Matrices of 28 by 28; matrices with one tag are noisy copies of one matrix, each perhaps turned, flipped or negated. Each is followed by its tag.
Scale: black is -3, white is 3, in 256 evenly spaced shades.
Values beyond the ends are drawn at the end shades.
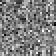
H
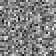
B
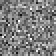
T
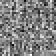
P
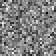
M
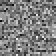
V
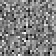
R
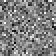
M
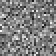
M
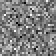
M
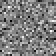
M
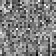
V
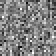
V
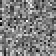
H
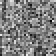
H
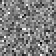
R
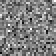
T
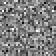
T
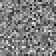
T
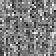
V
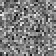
T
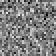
B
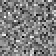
M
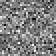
M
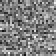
H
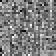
P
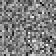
R
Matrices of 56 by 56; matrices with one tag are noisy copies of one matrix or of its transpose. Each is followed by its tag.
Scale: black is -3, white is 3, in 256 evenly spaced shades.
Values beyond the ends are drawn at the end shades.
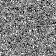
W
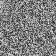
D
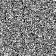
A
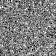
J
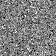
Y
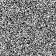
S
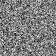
Y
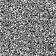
A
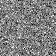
D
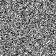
Y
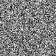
Y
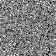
W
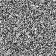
A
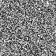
S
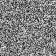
S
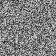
Y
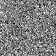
D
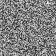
S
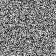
W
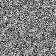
W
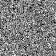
W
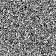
A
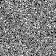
J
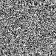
J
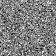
S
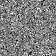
Y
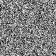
W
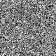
D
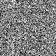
D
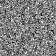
Y
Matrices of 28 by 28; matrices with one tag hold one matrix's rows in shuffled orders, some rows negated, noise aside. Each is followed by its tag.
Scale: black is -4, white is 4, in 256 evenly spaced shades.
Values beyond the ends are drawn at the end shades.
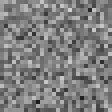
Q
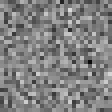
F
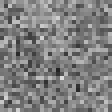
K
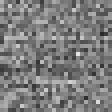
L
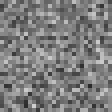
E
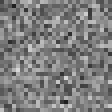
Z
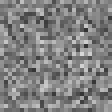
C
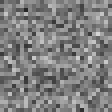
E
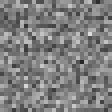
E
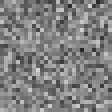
Q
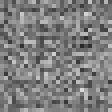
C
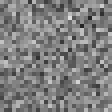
Q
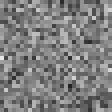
F
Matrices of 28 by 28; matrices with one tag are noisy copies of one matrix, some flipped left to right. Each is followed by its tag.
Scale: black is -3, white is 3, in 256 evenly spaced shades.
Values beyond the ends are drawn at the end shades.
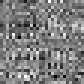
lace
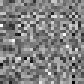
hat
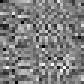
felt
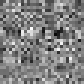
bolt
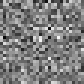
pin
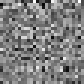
pin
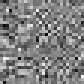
felt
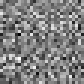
hat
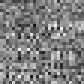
lace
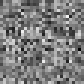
bolt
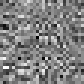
felt
